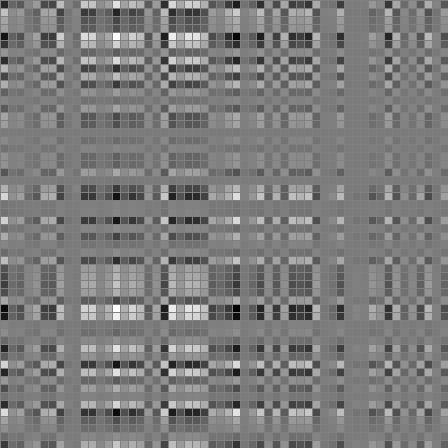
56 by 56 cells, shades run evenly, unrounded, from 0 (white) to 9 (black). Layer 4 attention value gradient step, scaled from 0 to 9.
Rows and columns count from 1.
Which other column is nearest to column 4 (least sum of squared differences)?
48
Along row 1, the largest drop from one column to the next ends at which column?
22
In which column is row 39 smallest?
15
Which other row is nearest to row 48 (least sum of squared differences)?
7
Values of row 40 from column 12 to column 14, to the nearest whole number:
2 4 3
